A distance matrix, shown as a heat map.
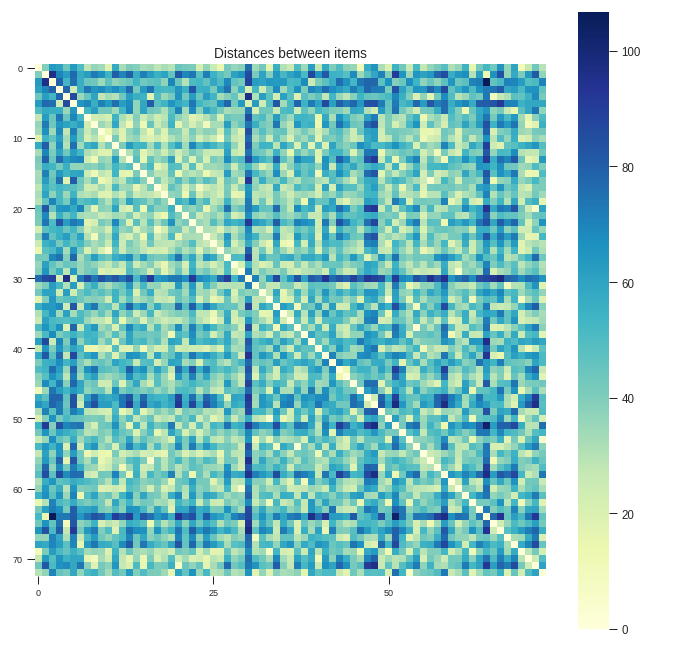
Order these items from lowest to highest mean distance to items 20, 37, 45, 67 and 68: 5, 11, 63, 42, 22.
11, 63, 42, 22, 5
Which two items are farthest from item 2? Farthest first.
64, 1
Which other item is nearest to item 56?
16
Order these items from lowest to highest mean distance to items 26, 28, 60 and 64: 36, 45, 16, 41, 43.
36, 16, 45, 43, 41
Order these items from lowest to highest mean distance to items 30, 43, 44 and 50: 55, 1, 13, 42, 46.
46, 55, 1, 42, 13
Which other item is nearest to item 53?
72
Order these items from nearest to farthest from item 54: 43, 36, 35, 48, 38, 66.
66, 43, 48, 38, 36, 35
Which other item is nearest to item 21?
18
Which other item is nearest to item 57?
12
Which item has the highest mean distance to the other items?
30
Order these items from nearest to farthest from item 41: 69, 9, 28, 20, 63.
9, 63, 28, 69, 20
